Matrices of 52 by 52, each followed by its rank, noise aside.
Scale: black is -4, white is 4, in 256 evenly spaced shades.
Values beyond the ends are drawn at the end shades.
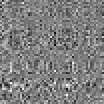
six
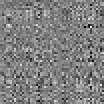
six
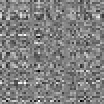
five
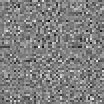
six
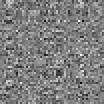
six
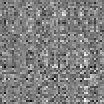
four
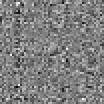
six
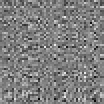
five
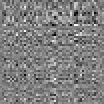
four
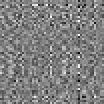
four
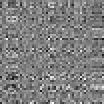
four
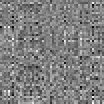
four
